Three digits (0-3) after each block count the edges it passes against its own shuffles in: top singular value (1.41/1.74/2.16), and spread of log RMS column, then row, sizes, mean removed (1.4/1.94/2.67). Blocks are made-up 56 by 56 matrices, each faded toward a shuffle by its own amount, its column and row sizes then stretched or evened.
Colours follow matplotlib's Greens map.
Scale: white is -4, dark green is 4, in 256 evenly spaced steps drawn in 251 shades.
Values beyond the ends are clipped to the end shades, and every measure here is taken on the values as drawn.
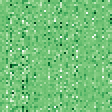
1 3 0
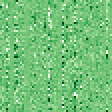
1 3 0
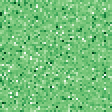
0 1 0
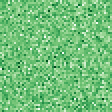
0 0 0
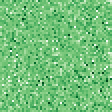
0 0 0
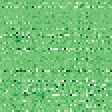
0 0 3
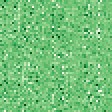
1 2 1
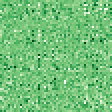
0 2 2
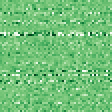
2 0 3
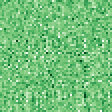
2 1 1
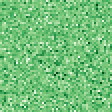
0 0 0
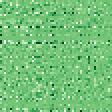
2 2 3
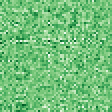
2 1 2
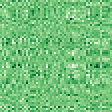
3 1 2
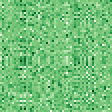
3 2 0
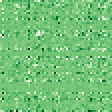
2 2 3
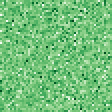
0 1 0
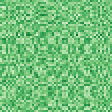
3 1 2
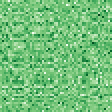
3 0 0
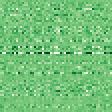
3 0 3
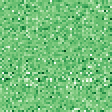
2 0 2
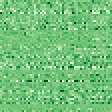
2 0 3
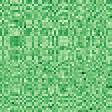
3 0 1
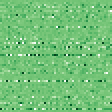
2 0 3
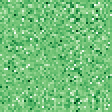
2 1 0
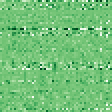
2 1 3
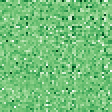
2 1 2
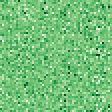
0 2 0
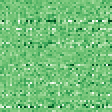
2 1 3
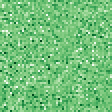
1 1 0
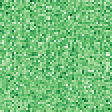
2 0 0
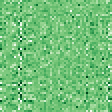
3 2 1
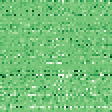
2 0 3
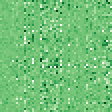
1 3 1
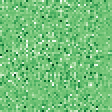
1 2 1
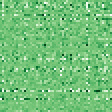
1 2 3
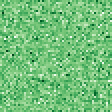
0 0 1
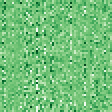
0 3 0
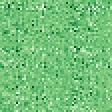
0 2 2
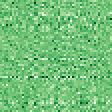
3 1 2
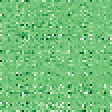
1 2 3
